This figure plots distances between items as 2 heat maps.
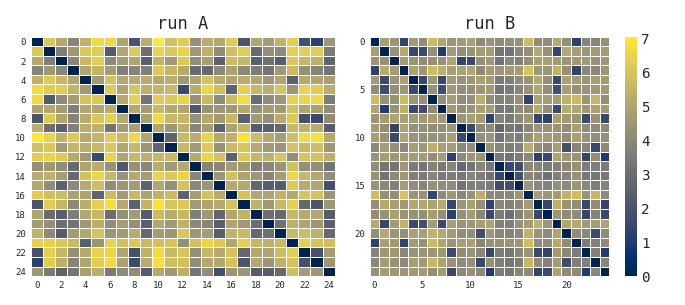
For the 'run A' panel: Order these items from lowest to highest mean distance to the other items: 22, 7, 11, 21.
7, 22, 11, 21
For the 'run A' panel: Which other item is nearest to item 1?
6
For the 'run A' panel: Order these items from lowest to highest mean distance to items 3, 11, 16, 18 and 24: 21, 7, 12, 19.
19, 7, 12, 21
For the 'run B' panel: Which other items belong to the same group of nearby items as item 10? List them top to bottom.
2, 9
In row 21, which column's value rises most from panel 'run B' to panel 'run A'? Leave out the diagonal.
0
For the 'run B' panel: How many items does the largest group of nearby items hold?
6
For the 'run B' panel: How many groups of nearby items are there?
7
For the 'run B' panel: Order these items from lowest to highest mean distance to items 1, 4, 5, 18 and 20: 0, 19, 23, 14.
19, 14, 23, 0
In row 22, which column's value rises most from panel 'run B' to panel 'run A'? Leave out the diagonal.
12
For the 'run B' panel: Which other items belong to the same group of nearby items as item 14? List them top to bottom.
13, 15
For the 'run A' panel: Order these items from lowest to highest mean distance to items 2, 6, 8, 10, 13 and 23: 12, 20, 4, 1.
20, 1, 4, 12
